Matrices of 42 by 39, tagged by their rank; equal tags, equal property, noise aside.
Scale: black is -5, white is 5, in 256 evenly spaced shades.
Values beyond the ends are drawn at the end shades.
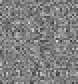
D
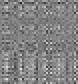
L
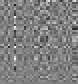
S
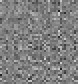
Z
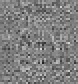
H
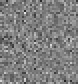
D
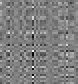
L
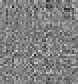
H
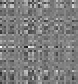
L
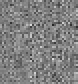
D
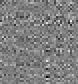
H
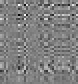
L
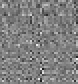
Z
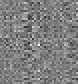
Z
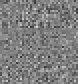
D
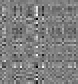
L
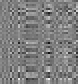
L
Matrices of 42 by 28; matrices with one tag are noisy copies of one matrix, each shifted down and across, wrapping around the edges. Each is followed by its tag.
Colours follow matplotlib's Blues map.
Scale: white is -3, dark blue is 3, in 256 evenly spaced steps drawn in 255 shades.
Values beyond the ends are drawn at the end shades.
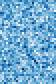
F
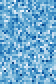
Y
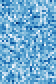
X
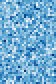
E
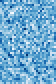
F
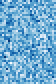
X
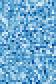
F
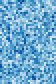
E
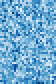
X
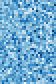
F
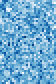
E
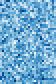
X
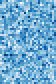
Y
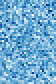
F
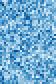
E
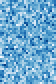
Y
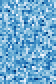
Y
